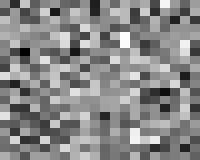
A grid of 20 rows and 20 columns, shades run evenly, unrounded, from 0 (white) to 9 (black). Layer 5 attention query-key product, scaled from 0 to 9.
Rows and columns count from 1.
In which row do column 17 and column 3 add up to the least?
1
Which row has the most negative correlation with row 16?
12
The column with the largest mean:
3
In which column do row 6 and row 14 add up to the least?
19
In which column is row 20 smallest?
9
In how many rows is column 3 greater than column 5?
10
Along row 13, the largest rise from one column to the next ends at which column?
15
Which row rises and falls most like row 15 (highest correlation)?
20
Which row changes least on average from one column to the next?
4
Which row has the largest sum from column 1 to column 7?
7
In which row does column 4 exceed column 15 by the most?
18
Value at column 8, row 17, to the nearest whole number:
5
